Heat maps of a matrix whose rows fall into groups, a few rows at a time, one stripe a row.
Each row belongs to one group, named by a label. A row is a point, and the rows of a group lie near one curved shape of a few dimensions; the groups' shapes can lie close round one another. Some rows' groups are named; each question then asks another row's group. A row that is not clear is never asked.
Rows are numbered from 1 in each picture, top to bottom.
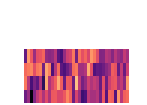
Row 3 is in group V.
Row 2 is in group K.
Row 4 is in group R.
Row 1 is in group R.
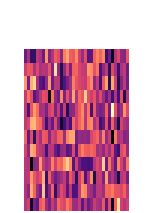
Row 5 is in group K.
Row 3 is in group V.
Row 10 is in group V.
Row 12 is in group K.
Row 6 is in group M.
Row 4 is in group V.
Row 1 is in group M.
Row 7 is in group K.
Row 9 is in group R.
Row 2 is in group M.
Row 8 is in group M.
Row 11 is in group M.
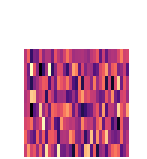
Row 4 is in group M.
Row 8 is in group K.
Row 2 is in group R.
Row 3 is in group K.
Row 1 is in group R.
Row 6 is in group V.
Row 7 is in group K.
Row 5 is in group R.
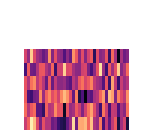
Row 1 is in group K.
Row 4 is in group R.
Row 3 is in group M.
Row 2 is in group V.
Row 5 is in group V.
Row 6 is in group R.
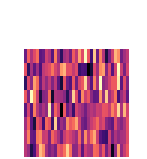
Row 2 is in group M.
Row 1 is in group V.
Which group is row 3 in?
V
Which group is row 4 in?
R
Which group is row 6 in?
M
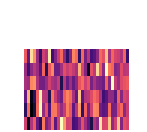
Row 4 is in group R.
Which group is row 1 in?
R
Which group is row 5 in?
R
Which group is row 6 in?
M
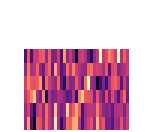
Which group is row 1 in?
V
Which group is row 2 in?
M
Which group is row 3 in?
K
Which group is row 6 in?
M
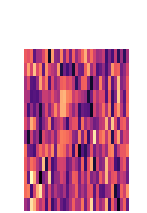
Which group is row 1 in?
V
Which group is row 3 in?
V
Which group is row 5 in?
M
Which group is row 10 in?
R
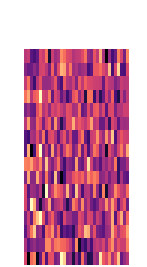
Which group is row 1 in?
V
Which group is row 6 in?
M
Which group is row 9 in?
K
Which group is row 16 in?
M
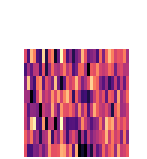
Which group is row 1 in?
M
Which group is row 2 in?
K
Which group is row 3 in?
M
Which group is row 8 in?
R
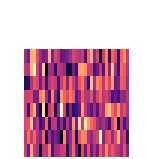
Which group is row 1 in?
V
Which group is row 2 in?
M
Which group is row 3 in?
K
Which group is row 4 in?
V
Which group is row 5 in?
M
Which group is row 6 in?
V
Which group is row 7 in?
V
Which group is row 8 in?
R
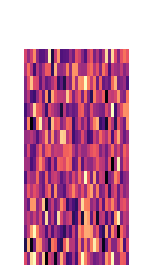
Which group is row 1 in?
V
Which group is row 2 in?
M
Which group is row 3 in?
V
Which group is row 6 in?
R
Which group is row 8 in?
R
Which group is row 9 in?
K
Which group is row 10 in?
V
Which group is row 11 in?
M
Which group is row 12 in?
M
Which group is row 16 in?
M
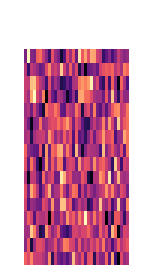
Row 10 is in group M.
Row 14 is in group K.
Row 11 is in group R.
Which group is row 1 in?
R
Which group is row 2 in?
R
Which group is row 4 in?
M
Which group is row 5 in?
V
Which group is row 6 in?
R
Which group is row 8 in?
V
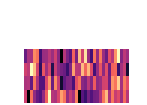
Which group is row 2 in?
R
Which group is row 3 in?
V
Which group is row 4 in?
R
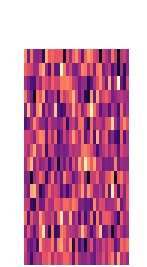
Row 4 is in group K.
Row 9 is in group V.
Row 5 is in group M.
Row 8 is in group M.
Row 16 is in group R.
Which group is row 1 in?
V
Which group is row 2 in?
V
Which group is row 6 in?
K
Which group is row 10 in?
K
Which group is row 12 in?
M
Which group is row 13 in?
V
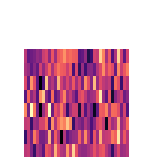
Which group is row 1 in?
M
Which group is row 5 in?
R
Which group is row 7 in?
V
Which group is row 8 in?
M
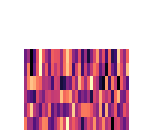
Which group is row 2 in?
R
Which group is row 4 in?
M
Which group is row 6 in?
K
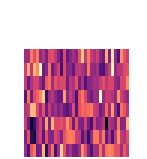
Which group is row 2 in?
K
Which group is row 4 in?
V
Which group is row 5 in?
M
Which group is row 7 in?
M
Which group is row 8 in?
M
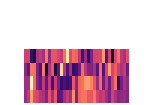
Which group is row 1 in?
M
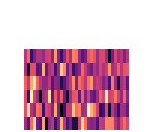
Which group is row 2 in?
M
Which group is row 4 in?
R
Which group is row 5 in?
M
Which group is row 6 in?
M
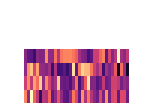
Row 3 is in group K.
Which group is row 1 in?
M
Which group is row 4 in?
R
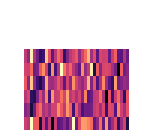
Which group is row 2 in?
V
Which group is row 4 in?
V
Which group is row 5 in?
R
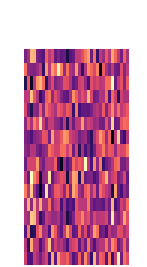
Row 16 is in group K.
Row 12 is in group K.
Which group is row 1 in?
K
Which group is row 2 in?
V
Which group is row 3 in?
K
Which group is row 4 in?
K
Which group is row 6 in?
K
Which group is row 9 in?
V
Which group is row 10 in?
R
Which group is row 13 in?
K
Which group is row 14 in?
R
